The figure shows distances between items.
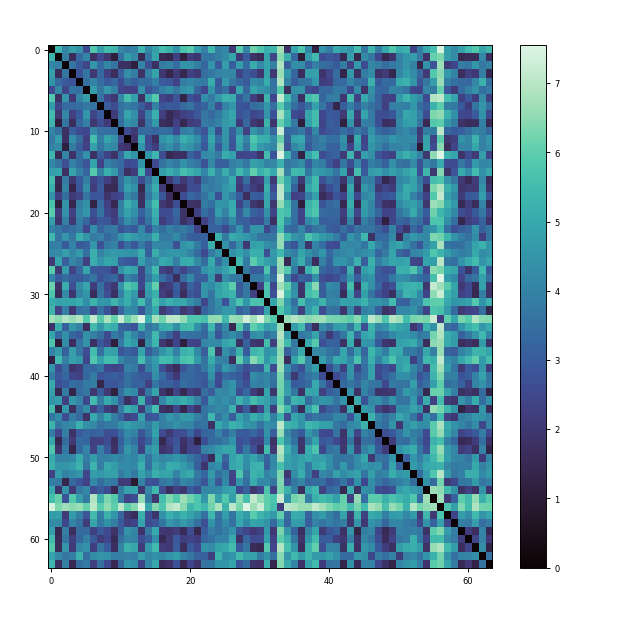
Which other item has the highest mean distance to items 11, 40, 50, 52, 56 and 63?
33
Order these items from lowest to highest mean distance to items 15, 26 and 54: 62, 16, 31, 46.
16, 62, 46, 31
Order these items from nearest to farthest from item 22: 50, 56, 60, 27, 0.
50, 60, 0, 27, 56
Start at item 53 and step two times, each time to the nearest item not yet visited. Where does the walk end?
2
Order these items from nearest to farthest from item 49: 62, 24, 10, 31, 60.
60, 10, 62, 24, 31
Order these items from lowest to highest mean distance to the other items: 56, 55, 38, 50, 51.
50, 51, 38, 55, 56
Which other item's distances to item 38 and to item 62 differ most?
0
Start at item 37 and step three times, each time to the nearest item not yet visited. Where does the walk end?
18
